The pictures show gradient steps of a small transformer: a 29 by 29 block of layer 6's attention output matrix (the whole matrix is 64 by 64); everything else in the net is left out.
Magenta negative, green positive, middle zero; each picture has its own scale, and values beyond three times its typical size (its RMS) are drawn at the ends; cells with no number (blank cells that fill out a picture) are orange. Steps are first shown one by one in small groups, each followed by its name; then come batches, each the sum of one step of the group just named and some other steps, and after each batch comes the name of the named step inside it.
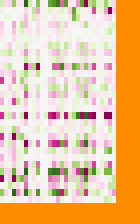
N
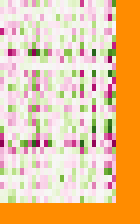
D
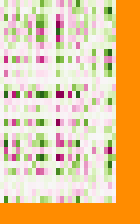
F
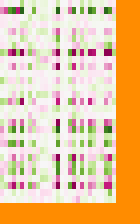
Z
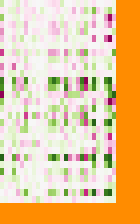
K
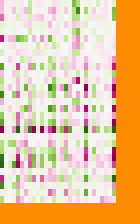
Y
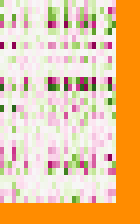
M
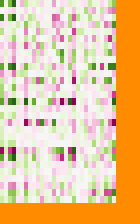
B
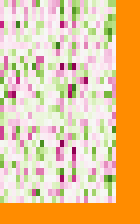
Y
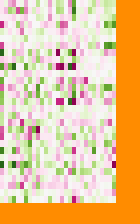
Z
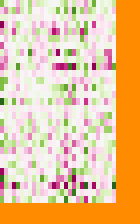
Z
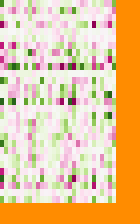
B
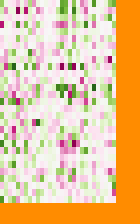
M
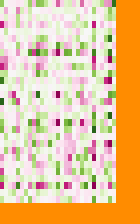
D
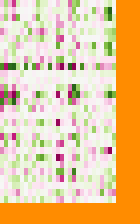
F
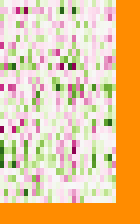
K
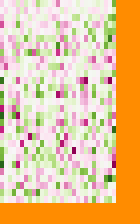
Y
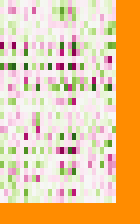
M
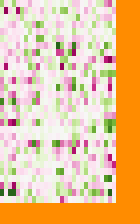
D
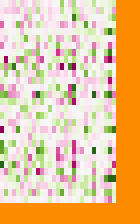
Y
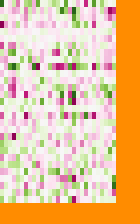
N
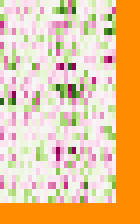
M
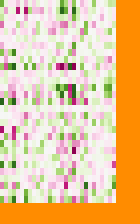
K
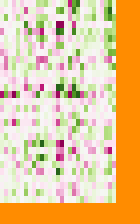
F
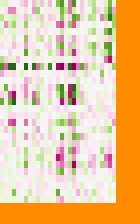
B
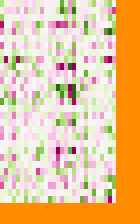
M
